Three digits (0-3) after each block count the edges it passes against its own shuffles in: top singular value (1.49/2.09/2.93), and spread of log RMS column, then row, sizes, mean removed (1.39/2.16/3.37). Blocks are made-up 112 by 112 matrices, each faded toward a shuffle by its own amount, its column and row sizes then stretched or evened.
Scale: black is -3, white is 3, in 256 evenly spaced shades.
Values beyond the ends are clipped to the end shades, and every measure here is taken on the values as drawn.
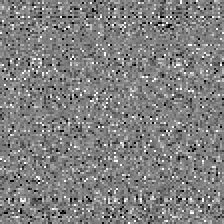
2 0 2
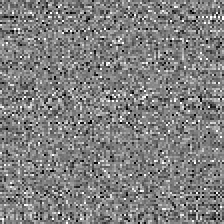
2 0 2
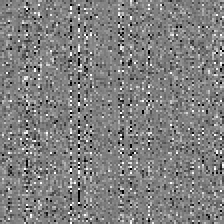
2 3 1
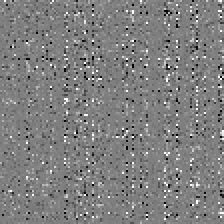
0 3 2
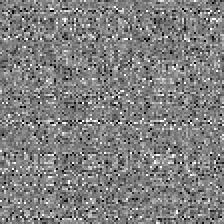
2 0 2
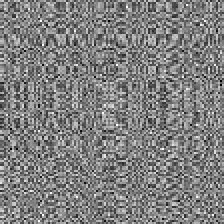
3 2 0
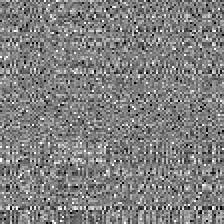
3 0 2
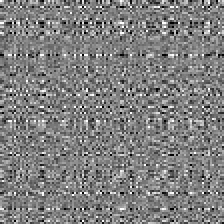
3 2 3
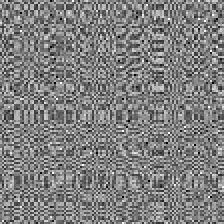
3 1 0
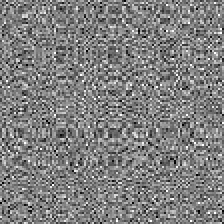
3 0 0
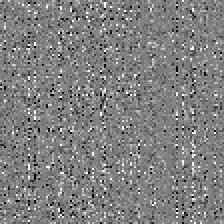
0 3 1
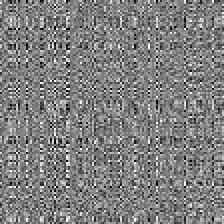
3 3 2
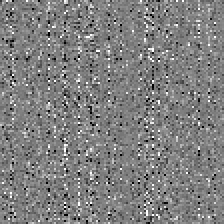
0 3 1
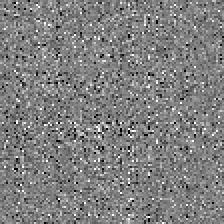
1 2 1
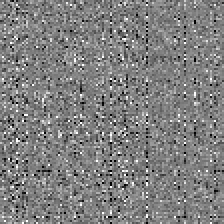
0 3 2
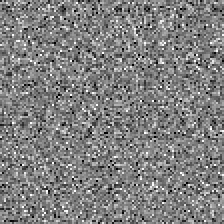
2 0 1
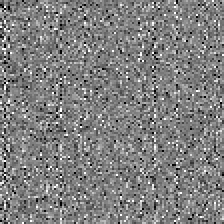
2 2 0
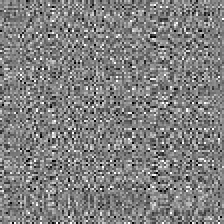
3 2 2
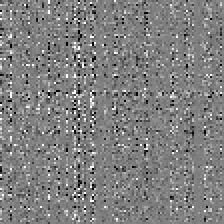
1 3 2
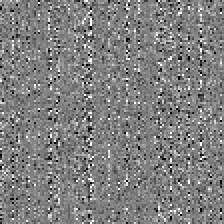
0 3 1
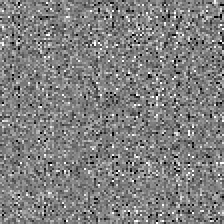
0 2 2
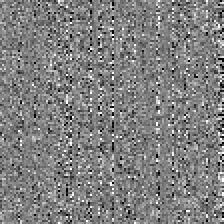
1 3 0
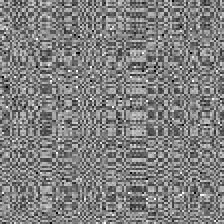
3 0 0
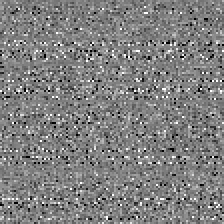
0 0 3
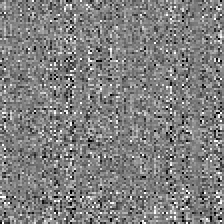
0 3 2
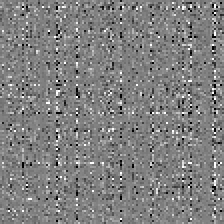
1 3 2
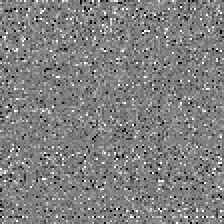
0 1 2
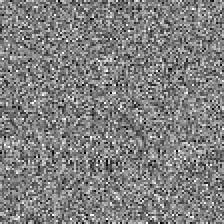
1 0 1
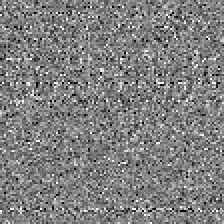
1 0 2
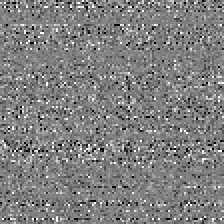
0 1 3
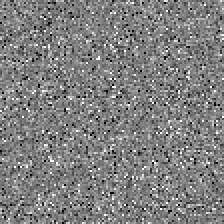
1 1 1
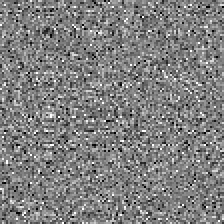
2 0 1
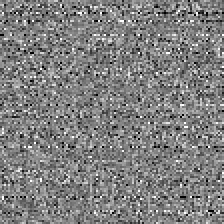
1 1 3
